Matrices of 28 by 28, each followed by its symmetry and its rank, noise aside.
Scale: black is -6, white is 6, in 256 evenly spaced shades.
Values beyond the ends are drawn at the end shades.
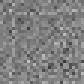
symmetric, rank eight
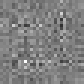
no symmetry, rank four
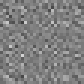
no symmetry, rank four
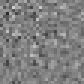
antisymmetric, rank six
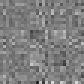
no symmetry, rank four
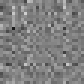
no symmetry, rank four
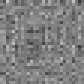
no symmetry, rank four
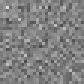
symmetric, rank eight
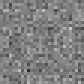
antisymmetric, rank four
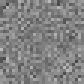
symmetric, rank six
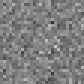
no symmetry, rank eight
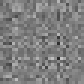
no symmetry, rank four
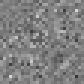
symmetric, rank eight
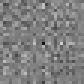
no symmetry, rank four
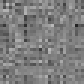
no symmetry, rank four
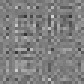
antisymmetric, rank four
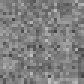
antisymmetric, rank eight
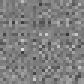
no symmetry, rank six
